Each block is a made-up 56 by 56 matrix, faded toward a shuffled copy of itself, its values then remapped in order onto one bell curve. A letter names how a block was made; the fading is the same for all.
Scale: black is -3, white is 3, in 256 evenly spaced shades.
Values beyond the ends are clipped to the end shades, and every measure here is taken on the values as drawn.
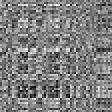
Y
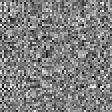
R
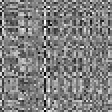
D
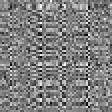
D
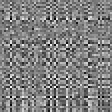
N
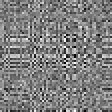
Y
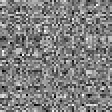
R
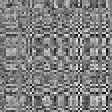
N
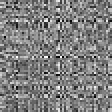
Y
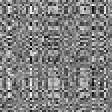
D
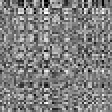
Y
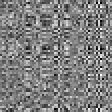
D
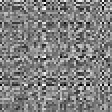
Y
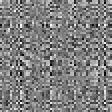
D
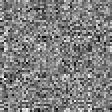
R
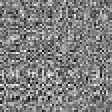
R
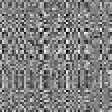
N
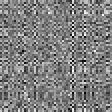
D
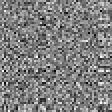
R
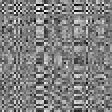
N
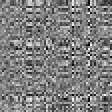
Y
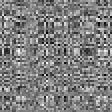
Y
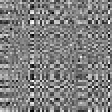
N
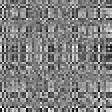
N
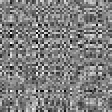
Y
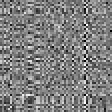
D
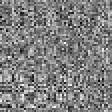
R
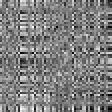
N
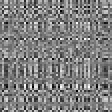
N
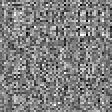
R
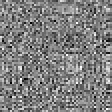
R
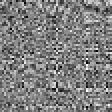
R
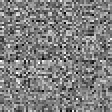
R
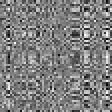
D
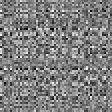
Y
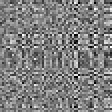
Y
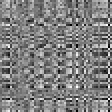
N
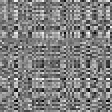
N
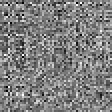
R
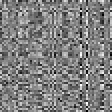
D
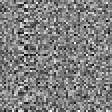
R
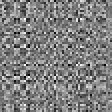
Y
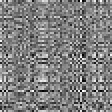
Y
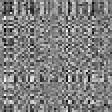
D
